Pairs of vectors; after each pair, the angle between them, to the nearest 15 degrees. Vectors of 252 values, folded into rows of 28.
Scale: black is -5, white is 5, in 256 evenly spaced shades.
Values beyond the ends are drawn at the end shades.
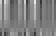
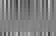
75 degrees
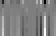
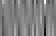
135 degrees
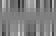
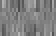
30 degrees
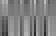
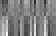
165 degrees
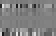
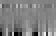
120 degrees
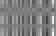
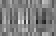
105 degrees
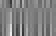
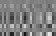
90 degrees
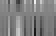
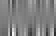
75 degrees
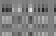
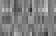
135 degrees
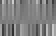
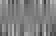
135 degrees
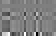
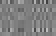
75 degrees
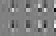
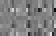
45 degrees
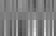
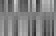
135 degrees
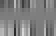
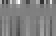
90 degrees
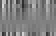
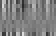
15 degrees
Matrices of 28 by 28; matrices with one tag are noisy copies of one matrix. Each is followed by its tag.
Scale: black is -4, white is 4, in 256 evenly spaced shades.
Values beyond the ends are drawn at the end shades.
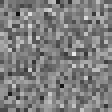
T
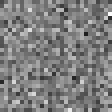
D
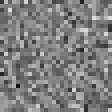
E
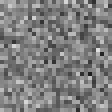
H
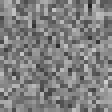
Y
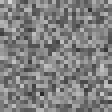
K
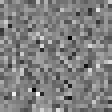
K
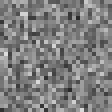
E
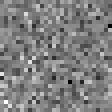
Y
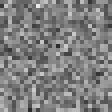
Y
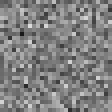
T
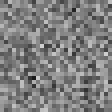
K
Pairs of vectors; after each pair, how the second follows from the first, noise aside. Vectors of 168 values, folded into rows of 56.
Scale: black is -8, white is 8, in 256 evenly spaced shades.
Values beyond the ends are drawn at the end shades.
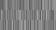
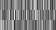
reversed, scaled up.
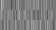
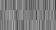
wrapped around, negated.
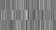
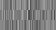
reversed, negated.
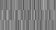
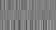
wrapped around, negated, partly zeroed.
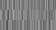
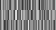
wrapped around, negated, scaled up.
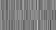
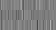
negated, partly zeroed.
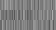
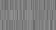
negated, shrunk.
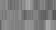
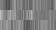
reversed, negated.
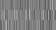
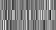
reversed, scaled up.
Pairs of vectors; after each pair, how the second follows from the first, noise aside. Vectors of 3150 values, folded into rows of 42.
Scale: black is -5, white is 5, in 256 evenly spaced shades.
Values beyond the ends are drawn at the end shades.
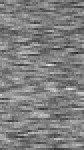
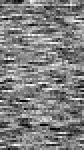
wrapped around, negated, scaled up.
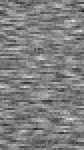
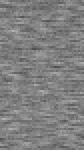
reversed, shrunk.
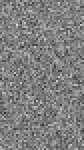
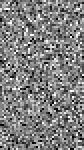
wrapped around, negated, scaled up.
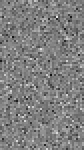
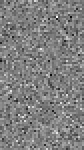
copied.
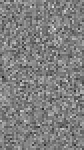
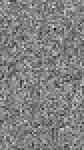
sign-scrambled.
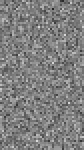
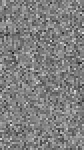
shuffled.
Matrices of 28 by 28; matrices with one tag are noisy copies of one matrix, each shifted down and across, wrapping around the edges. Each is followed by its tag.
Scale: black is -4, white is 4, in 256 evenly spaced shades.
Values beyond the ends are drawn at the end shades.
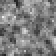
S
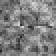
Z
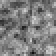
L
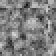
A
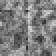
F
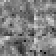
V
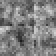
V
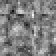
A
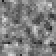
S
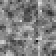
F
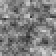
Z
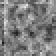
F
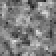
S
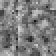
F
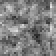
V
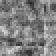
V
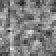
F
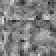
A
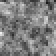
S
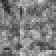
V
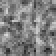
F
